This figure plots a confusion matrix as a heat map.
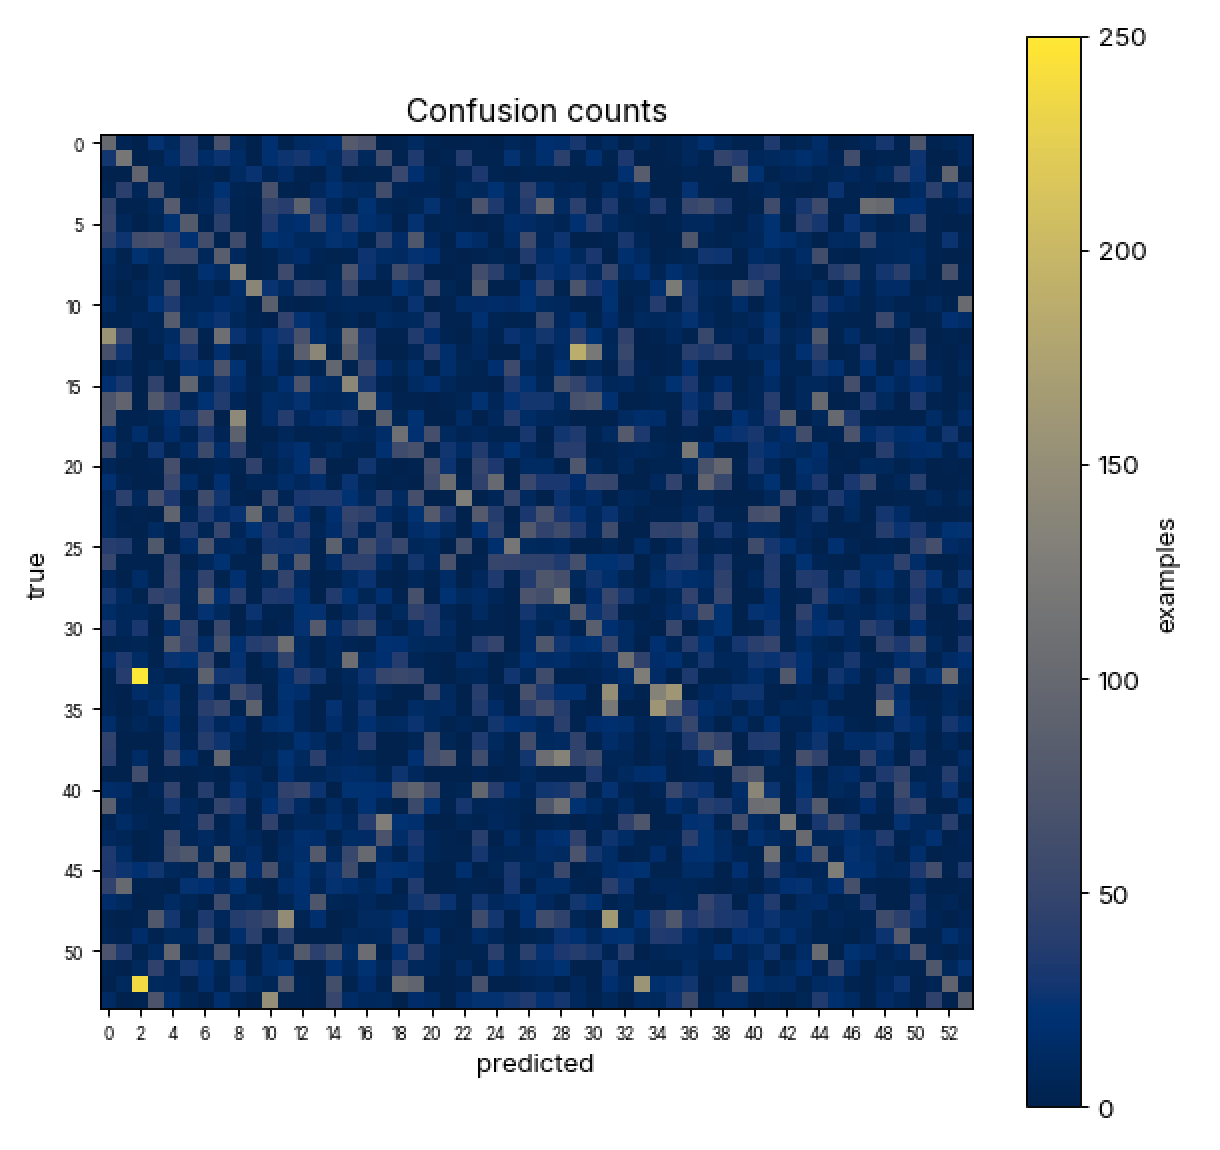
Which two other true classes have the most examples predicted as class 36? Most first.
19, 6
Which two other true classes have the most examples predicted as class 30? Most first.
13, 16
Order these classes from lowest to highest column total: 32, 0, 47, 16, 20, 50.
47, 32, 20, 50, 16, 0
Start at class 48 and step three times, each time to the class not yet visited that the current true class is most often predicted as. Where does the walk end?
4
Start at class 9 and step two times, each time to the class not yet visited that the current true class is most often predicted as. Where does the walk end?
34
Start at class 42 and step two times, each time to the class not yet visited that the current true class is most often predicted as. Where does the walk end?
8
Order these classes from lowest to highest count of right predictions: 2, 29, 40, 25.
29, 2, 25, 40
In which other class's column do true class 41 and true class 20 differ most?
28
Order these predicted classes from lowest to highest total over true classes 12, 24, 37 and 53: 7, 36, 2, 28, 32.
2, 32, 28, 36, 7
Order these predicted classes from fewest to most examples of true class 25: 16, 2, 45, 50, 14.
2, 45, 50, 16, 14
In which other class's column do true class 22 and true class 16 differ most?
44
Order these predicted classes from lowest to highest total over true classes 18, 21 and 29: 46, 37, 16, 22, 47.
22, 16, 47, 46, 37
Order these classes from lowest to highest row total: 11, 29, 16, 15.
11, 29, 15, 16
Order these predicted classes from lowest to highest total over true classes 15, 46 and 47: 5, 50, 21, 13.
21, 50, 13, 5
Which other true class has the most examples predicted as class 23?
40
